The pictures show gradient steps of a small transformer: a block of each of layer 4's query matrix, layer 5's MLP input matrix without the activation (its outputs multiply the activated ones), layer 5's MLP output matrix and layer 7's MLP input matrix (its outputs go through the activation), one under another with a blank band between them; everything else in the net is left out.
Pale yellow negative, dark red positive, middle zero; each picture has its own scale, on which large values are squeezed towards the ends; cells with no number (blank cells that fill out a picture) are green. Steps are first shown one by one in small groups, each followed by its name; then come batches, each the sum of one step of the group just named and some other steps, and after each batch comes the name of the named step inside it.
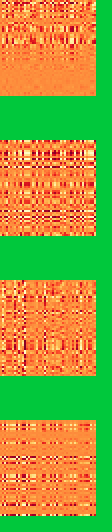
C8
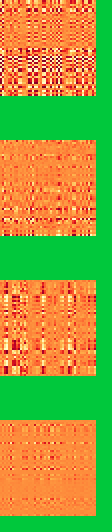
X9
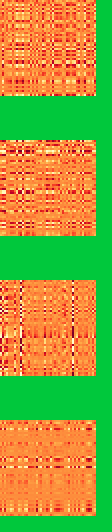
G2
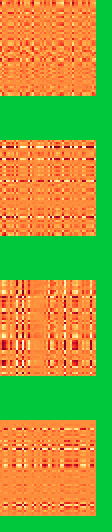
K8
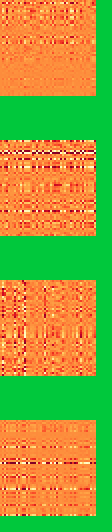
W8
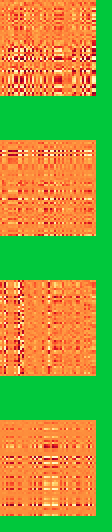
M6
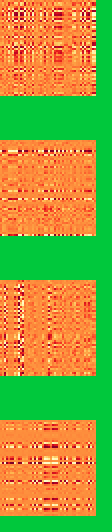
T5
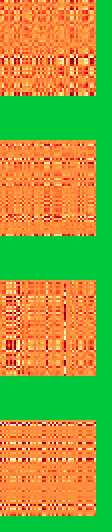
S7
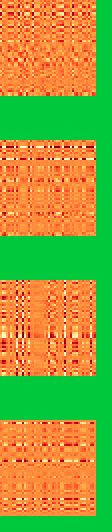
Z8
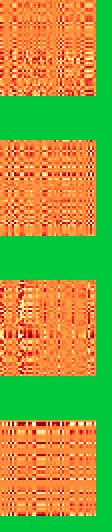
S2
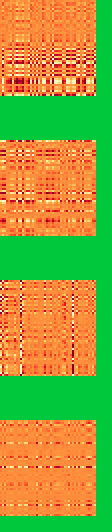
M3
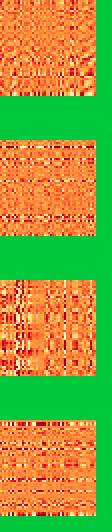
K8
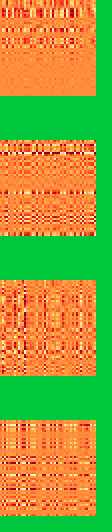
C8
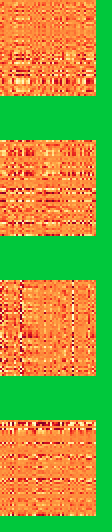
S2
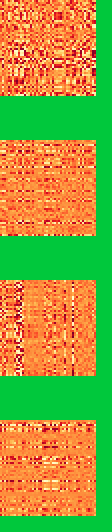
G2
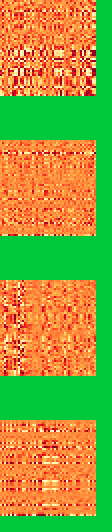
M6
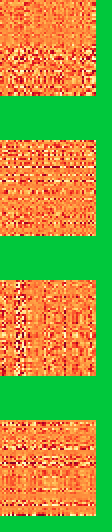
M6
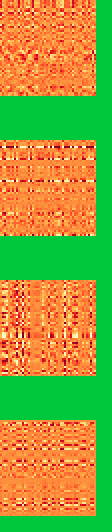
Z8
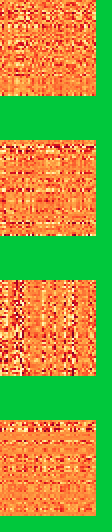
G2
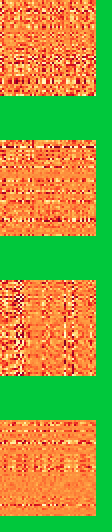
M3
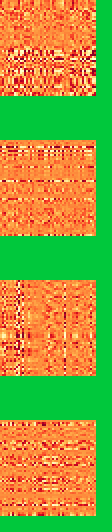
M6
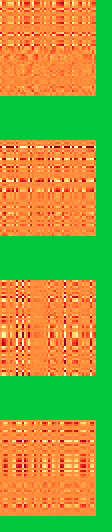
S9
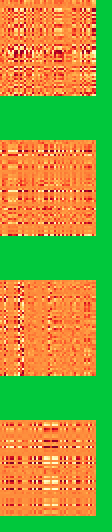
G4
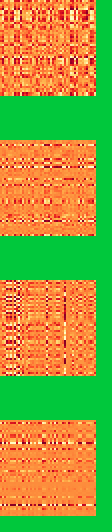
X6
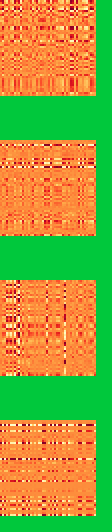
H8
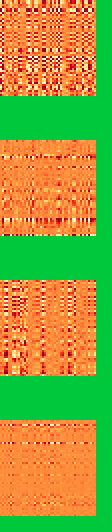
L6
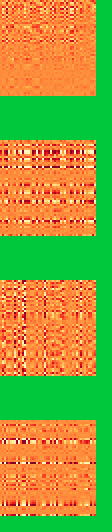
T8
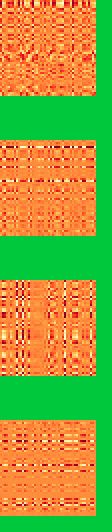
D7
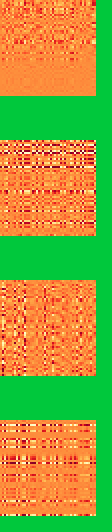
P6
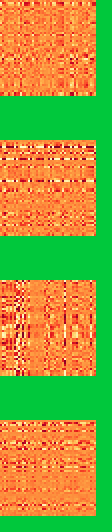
S9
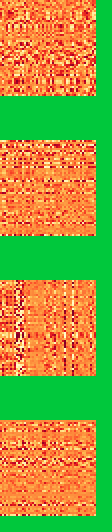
P6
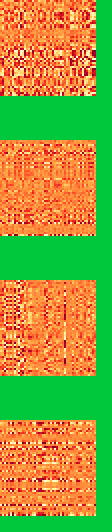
X6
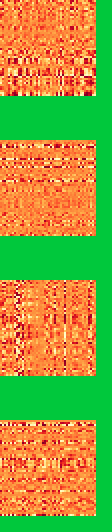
H8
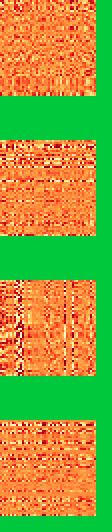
H8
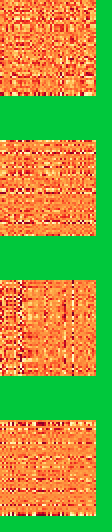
X6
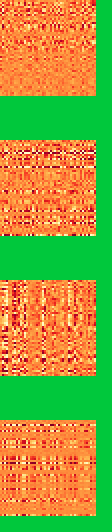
P6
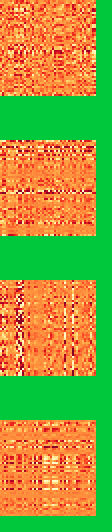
G4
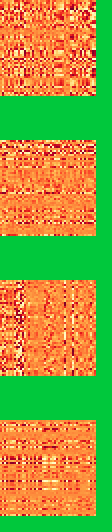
P6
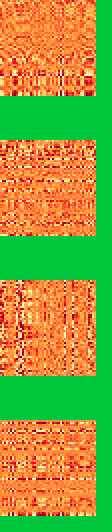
T8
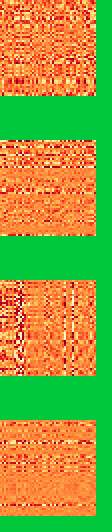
X6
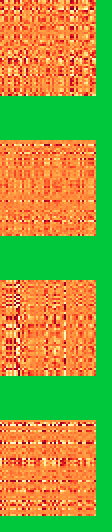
H8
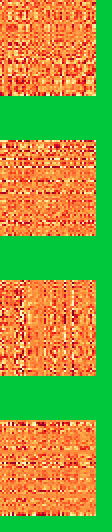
P6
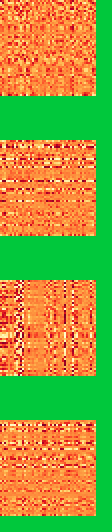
H8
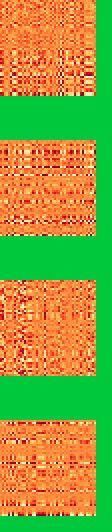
T8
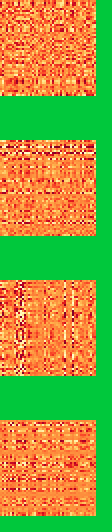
D7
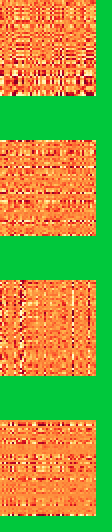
T8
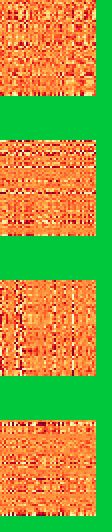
P6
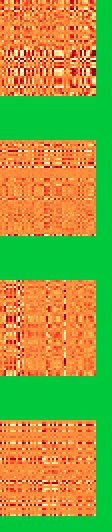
H8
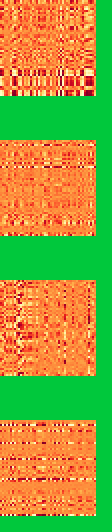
H8
